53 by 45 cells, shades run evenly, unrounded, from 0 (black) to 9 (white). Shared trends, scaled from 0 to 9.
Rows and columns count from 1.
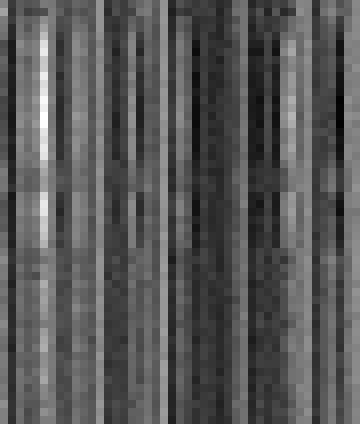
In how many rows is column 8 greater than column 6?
1
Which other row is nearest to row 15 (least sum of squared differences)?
13
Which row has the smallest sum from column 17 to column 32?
11
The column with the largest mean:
6
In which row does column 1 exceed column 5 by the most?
2
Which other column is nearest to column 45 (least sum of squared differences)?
39
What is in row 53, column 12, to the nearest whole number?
3
